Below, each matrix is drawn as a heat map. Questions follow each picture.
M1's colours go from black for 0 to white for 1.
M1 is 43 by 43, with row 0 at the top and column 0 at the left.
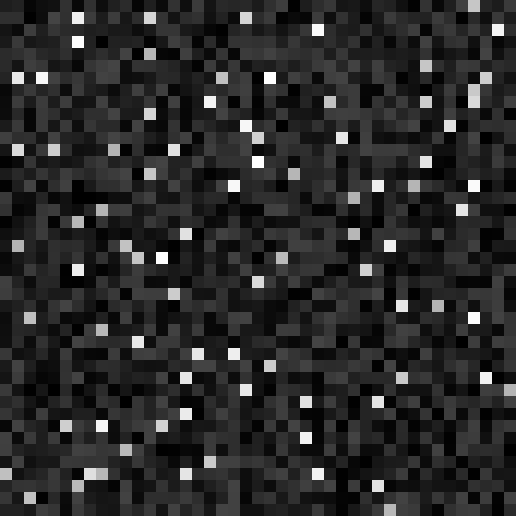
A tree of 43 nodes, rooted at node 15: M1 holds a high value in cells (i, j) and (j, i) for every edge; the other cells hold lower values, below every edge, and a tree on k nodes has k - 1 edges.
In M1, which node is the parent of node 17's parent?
39
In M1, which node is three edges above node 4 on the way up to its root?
6
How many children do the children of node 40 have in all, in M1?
4
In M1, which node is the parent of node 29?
19
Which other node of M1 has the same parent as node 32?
10
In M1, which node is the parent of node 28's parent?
21
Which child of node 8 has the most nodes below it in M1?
35
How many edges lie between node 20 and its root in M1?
5
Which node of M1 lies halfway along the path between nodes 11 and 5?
13
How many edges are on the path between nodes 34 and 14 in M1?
7
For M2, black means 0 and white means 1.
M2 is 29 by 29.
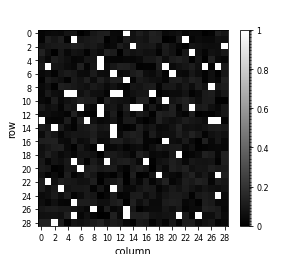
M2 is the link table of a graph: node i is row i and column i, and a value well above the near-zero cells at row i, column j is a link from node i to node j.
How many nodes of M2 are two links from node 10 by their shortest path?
2
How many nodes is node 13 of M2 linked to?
4
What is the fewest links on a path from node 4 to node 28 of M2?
5
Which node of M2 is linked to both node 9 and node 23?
node 11
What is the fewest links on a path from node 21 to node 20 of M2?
6
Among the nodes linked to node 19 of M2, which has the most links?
node 5
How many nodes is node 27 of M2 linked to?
4
